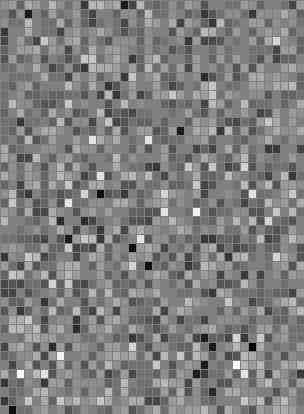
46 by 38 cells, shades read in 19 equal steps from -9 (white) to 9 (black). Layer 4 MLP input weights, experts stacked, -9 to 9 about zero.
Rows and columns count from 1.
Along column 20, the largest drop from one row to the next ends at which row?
41
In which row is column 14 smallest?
14
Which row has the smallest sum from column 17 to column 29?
11
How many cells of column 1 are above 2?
10
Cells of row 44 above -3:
31
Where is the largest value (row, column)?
39, 32
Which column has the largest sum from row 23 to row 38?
6
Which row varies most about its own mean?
42
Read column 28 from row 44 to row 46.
0 0 3
